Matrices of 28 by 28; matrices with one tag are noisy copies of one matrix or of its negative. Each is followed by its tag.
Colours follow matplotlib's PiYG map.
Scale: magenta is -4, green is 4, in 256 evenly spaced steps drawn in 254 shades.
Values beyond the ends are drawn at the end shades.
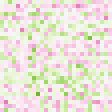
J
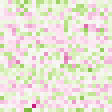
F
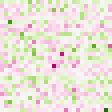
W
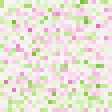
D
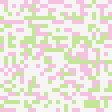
F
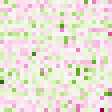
J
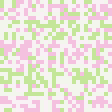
J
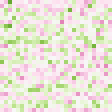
F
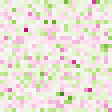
F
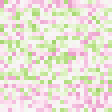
D
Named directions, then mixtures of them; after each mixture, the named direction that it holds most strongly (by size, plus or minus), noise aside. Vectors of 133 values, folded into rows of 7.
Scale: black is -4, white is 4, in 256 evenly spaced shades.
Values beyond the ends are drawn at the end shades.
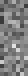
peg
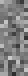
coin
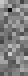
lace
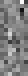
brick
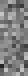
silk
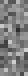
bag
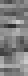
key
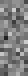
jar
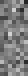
jar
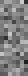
jar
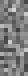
bag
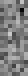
brick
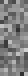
bag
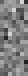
jar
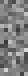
bag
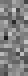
jar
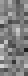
bag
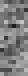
key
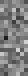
jar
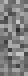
bag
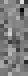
brick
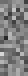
jar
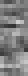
key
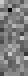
lace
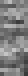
key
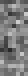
key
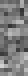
key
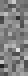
peg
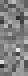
peg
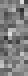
brick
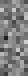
jar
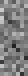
peg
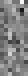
brick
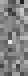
brick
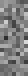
jar
